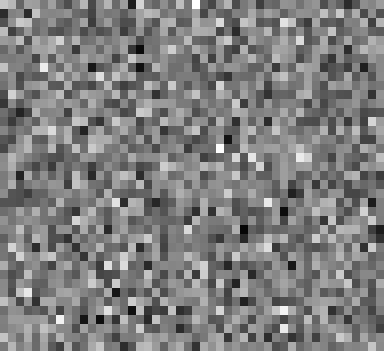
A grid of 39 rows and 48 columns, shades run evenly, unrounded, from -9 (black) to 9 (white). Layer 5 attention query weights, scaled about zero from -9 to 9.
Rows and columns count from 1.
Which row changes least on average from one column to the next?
22
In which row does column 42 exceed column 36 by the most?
24
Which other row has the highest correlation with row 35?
3
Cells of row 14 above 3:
6
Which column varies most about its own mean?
18
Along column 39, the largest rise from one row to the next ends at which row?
36
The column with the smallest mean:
27
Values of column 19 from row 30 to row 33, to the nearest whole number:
-6 5 3 -3
